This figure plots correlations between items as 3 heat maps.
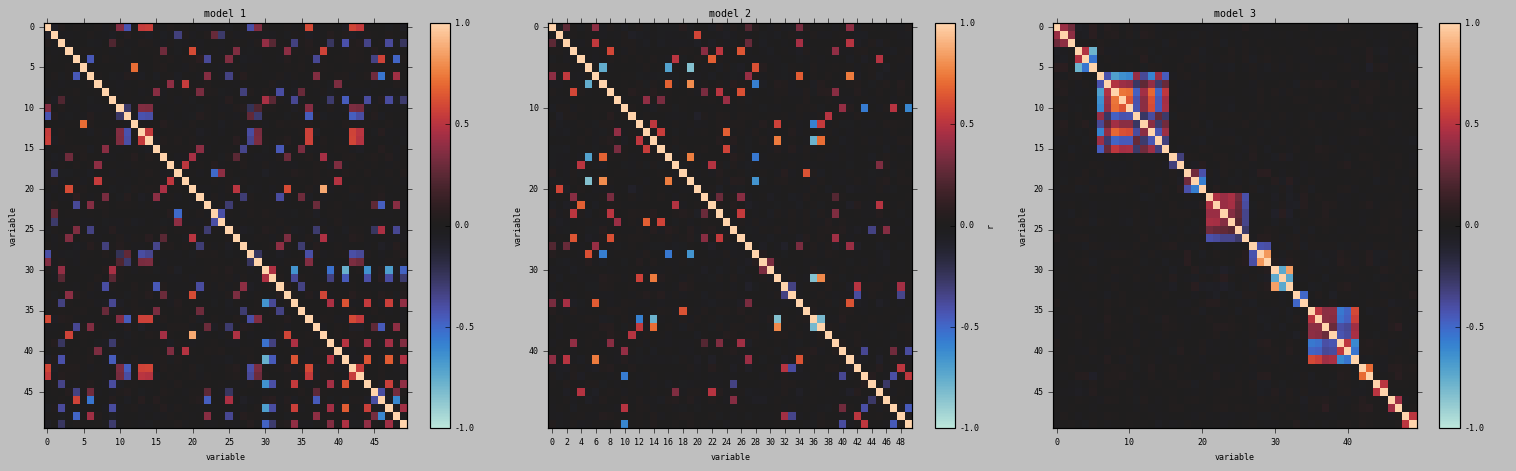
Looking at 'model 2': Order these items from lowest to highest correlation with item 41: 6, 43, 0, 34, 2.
43, 0, 2, 34, 6
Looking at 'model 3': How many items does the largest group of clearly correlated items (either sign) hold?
10
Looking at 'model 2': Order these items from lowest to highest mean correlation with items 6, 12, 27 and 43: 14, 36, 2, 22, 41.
36, 22, 14, 2, 41
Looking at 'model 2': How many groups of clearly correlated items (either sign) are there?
13
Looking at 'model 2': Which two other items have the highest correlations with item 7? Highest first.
19, 16
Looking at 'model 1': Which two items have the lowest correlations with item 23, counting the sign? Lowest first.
18, 24
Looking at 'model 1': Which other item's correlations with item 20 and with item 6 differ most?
38
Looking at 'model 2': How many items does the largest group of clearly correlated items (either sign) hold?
6
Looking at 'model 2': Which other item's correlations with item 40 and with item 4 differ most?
22
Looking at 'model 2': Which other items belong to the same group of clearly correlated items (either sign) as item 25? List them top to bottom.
44, 46
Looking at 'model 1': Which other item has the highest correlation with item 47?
41
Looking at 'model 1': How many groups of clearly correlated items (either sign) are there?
8
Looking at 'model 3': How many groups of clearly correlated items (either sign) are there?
14
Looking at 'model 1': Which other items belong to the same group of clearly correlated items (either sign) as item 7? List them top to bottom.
17, 19, 40
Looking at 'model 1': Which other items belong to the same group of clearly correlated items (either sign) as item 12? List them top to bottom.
5
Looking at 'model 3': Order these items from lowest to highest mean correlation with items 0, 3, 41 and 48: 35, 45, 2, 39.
39, 45, 2, 35
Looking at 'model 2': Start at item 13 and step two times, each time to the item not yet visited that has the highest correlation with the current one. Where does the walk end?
15
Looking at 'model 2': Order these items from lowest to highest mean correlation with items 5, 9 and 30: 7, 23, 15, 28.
7, 23, 15, 28
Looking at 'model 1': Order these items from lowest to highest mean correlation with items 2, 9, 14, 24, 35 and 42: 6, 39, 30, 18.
39, 6, 18, 30
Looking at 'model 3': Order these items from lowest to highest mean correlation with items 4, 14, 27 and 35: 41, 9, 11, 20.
9, 20, 11, 41
